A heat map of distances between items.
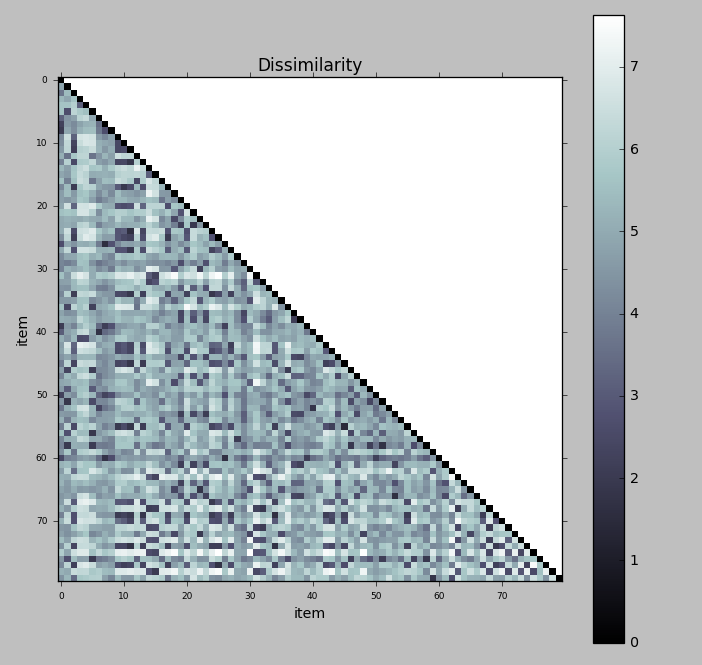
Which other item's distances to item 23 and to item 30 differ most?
21
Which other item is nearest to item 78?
15
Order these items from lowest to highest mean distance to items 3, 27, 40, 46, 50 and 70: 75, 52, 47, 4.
52, 47, 4, 75
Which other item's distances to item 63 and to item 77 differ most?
25
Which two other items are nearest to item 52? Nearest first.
40, 6
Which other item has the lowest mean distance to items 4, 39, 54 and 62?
60
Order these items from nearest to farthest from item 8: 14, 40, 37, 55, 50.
50, 40, 55, 37, 14
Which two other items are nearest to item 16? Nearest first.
12, 54
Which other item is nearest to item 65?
22
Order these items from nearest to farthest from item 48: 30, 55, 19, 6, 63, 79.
30, 6, 19, 55, 79, 63
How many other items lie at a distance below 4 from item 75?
9
